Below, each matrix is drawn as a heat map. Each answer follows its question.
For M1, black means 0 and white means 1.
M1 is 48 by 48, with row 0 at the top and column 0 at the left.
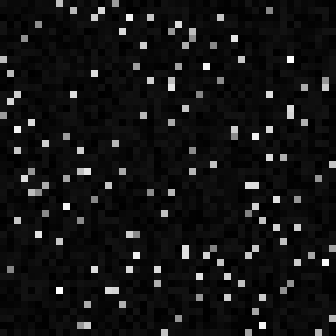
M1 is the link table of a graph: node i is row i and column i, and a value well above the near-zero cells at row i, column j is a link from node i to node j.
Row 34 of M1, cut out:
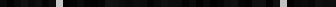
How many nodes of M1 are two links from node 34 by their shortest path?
3
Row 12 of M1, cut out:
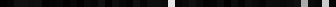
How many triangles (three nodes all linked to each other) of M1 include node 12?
0
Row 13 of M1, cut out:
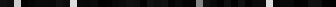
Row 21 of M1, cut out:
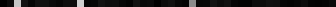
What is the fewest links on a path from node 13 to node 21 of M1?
2
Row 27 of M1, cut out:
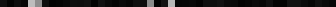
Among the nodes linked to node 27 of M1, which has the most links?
node 24
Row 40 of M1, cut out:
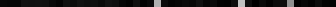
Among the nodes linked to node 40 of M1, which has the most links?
node 41
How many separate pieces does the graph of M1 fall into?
2
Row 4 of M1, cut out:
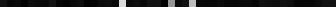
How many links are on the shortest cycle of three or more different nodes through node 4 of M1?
3
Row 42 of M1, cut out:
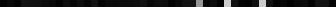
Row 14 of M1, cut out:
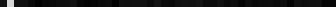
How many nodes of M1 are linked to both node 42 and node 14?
0
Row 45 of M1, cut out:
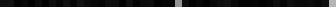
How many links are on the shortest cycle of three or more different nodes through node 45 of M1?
7
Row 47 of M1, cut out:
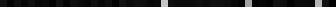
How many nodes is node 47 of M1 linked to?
3
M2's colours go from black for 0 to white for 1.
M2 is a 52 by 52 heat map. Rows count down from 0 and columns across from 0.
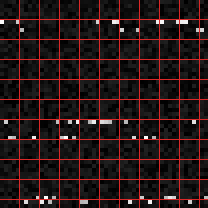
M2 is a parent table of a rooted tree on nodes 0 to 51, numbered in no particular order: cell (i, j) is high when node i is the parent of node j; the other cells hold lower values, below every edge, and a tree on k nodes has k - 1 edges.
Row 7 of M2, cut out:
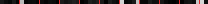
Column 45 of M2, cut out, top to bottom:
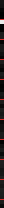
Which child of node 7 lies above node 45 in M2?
5
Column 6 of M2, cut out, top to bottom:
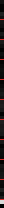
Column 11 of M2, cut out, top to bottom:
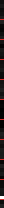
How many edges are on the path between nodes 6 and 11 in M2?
4
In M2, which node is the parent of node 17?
30
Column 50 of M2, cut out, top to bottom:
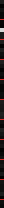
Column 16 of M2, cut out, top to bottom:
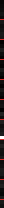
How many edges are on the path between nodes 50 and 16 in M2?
3
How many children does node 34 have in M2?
9
